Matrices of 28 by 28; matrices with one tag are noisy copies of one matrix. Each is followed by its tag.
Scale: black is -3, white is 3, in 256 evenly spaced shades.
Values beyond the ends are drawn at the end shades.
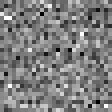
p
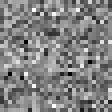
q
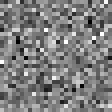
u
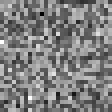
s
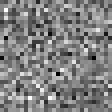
s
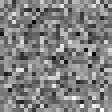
p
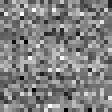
q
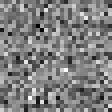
s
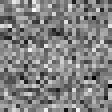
q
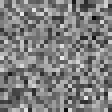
q
